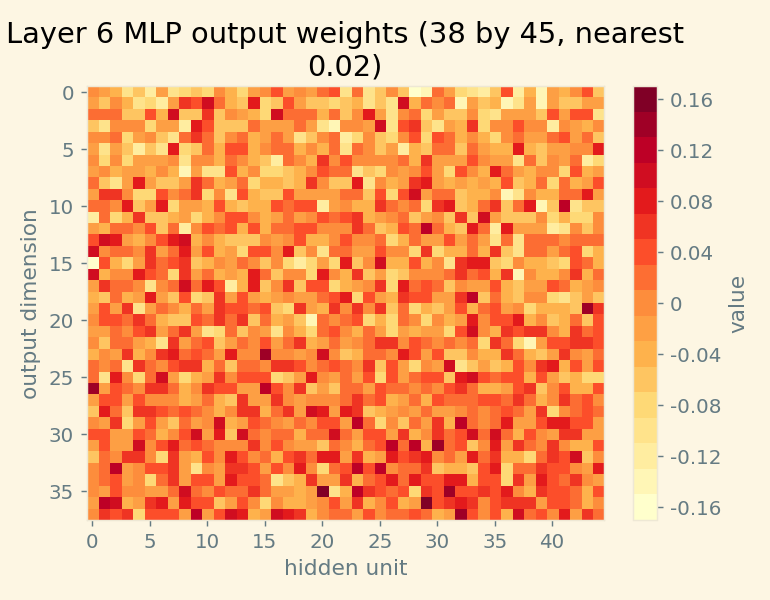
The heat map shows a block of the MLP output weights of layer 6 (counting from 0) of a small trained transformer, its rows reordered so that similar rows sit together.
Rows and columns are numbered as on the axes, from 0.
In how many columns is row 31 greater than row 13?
22
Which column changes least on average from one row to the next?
34
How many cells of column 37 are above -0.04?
24
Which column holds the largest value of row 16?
0
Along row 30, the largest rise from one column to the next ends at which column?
13
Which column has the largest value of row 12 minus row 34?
36
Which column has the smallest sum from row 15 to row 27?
19
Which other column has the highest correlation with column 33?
5
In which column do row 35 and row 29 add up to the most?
23
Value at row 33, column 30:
-0.06
